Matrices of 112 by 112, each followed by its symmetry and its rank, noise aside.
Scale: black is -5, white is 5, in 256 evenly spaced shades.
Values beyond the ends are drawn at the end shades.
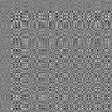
antisymmetric, rank two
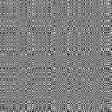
antisymmetric, rank two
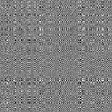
antisymmetric, rank two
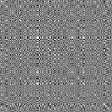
symmetric, rank three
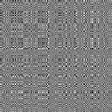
symmetric, rank two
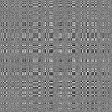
symmetric, rank one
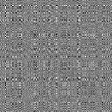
no symmetry, rank three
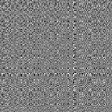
symmetric, rank three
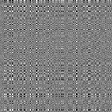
no symmetry, rank one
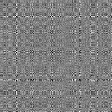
symmetric, rank two
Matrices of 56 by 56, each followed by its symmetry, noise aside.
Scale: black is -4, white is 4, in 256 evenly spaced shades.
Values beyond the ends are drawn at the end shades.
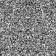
mirrored left to right.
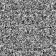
mirrored left to right.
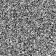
symmetric.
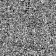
antisymmetric.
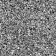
antisymmetric.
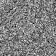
symmetric.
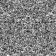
mirrored left to right.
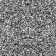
mirrored left to right.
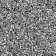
antisymmetric.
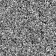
symmetric.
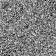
symmetric.
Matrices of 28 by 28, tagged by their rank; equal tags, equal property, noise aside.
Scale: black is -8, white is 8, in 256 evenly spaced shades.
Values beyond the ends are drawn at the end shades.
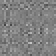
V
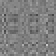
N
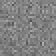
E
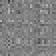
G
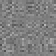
G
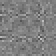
V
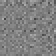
G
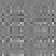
N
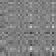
N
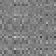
N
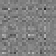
N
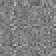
G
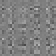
N
